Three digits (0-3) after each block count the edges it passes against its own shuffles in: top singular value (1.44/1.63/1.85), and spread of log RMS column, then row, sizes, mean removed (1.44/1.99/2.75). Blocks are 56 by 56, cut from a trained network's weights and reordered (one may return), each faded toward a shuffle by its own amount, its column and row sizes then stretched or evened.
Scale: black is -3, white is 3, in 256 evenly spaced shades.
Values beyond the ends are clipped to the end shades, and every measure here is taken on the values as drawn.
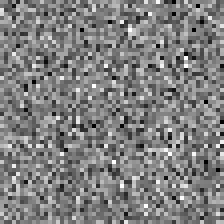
0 0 0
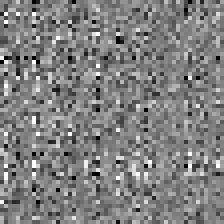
1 3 1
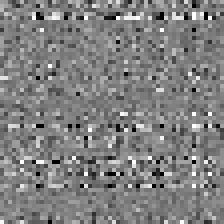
3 1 3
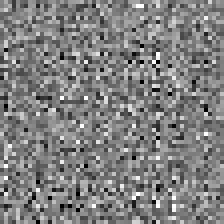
1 2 1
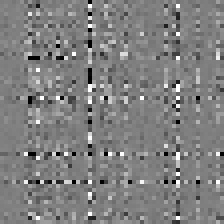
3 3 2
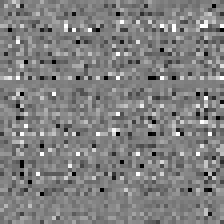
0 1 3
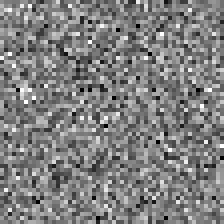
1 0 0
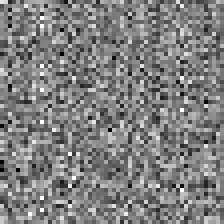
3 2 0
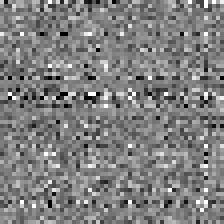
1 1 3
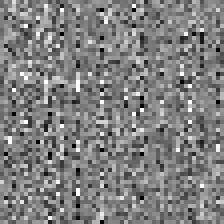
0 3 0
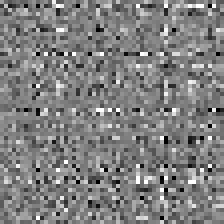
2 2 3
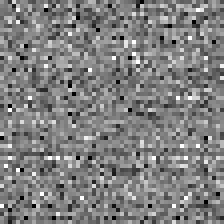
0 0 1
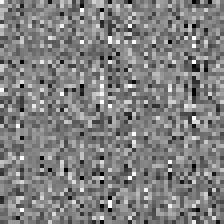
1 3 1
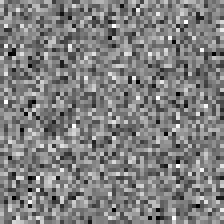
0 1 0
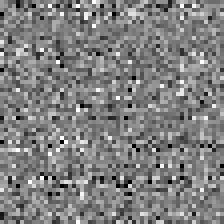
0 1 2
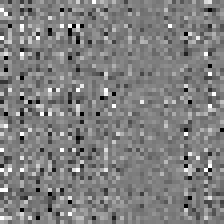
0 3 2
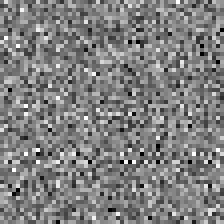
1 0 1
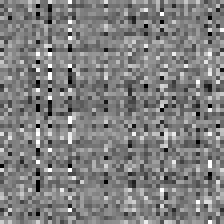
3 3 0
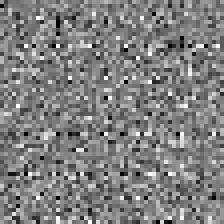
0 1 2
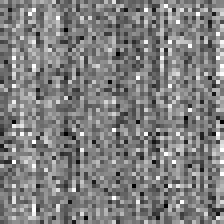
3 2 0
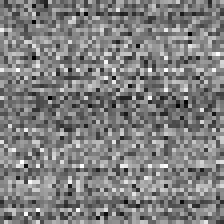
3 0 1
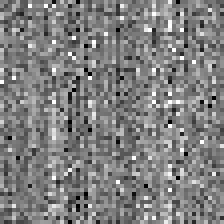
2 2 0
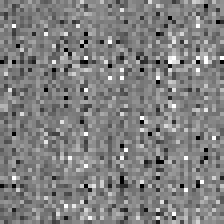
0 2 1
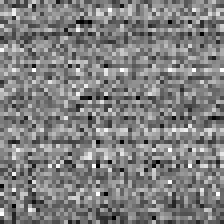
3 1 1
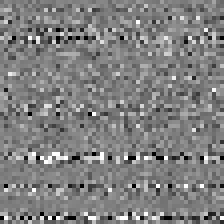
1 0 3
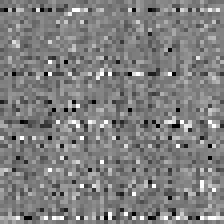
1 0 3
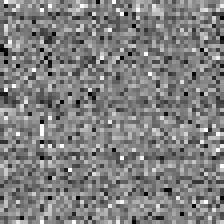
1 1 0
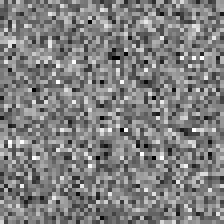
1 0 1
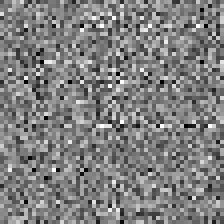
2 1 1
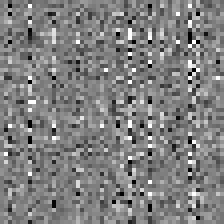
3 3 1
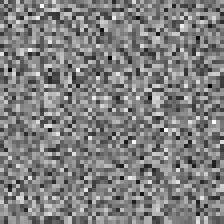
3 0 0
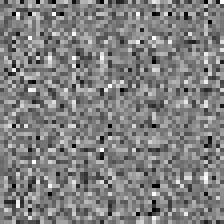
3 2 2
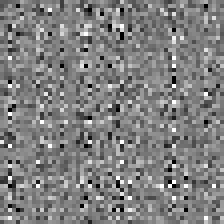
2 3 2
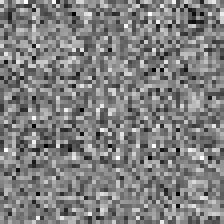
2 0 1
